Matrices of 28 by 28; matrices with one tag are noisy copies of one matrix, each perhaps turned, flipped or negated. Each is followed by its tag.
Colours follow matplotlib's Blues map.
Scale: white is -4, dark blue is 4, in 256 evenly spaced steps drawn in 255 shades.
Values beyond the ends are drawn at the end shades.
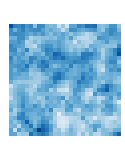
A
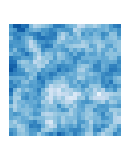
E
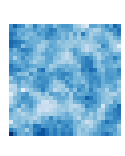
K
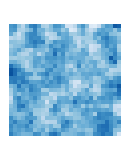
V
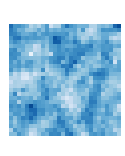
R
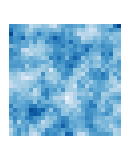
R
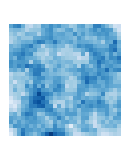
K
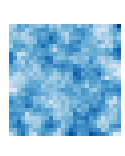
V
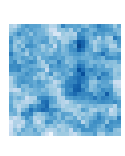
E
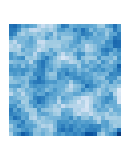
K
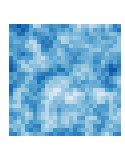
E
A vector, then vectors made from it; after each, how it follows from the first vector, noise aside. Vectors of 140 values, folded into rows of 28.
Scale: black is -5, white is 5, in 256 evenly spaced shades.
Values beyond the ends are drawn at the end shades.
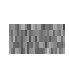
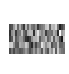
wrapped around, scaled up.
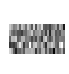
wrapped around, scaled up.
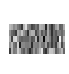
reversed, scaled up.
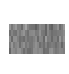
reversed, shrunk.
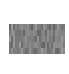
wrapped around, negated, shrunk.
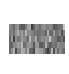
negated.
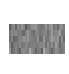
reversed, negated, shrunk.
